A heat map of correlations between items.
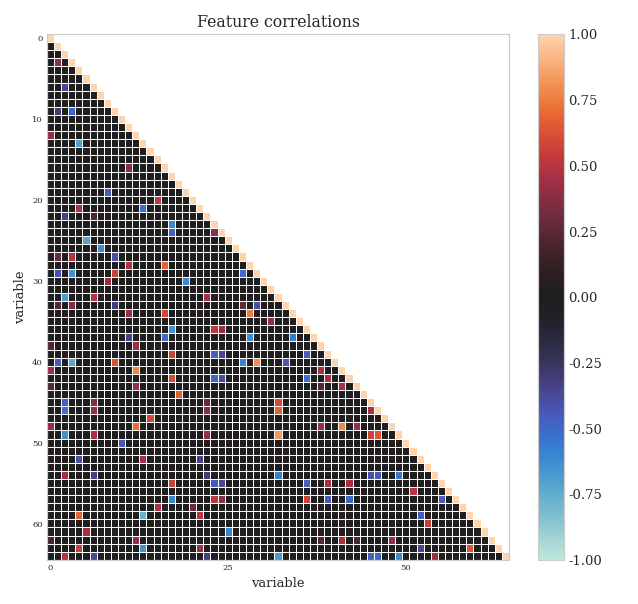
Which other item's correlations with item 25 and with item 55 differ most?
5
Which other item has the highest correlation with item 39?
17
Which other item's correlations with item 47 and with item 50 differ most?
14
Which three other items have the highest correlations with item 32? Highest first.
49, 46, 45
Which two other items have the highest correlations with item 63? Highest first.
59, 4
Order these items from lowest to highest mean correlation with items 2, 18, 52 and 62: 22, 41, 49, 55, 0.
49, 22, 55, 0, 41
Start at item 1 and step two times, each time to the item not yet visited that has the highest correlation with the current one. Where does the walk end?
27
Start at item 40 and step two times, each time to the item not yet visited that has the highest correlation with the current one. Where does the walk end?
9
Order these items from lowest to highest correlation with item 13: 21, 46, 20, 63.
63, 21, 20, 46
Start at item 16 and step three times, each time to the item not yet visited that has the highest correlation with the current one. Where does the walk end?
11
